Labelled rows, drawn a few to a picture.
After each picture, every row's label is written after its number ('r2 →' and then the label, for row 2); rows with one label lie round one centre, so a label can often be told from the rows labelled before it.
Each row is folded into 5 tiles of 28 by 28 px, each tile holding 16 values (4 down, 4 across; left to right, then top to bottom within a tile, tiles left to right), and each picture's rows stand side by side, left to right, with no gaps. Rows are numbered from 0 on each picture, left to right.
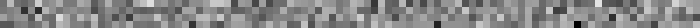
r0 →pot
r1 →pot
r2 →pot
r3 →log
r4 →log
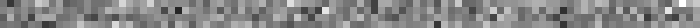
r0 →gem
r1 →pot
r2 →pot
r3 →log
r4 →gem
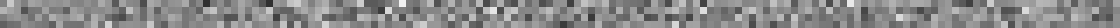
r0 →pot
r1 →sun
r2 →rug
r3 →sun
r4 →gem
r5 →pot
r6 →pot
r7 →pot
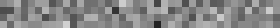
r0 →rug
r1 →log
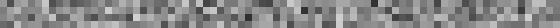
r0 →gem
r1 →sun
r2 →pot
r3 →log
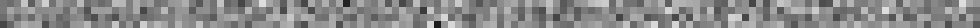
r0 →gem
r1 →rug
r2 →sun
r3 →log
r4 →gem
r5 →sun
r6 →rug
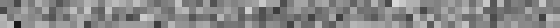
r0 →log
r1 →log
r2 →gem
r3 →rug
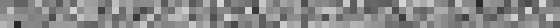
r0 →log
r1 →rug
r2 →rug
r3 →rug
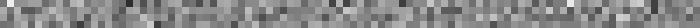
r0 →pot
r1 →log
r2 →sun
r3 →pot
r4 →pot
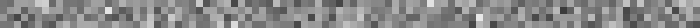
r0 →gem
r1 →sun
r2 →log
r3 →pot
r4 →rug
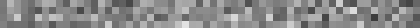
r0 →pot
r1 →rug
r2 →sun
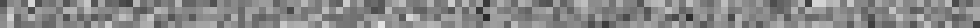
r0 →sun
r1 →log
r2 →rug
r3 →sun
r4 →gem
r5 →gem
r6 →pot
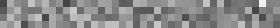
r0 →sun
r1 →rug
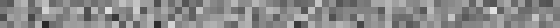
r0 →gem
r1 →log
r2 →log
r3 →sun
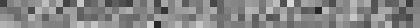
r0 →sun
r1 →log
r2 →pot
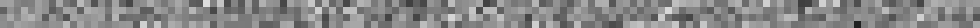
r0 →sun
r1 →rug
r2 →sun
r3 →sun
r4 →gem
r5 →rug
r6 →log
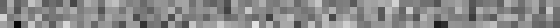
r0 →log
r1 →gem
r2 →log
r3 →log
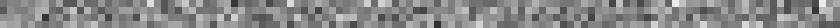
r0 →sun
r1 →pot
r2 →pot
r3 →log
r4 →gem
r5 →rug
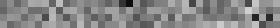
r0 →sun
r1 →gem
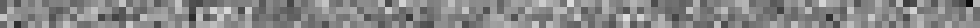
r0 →log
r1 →log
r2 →gem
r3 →gem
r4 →pot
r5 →gem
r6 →sun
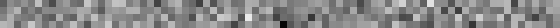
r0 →log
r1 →log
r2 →gem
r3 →pot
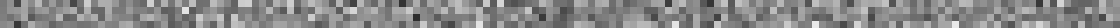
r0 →log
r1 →pot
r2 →sun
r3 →rug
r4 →gem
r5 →gem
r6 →gem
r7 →rug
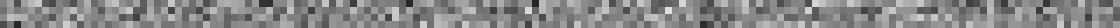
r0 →log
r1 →sun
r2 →sun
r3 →rug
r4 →rug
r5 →gem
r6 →pot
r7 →sun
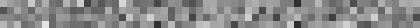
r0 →rug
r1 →log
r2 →log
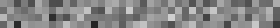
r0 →log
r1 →sun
